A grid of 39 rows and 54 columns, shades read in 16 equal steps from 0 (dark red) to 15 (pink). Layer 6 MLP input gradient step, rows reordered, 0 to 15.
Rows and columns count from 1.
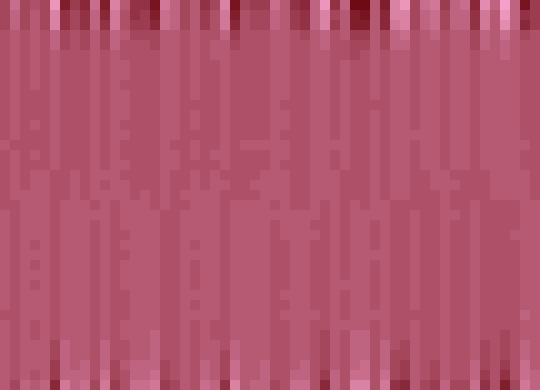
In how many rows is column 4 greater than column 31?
15
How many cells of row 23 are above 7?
32
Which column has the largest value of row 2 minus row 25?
51
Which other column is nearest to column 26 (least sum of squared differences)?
45
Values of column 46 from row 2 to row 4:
9 9 8
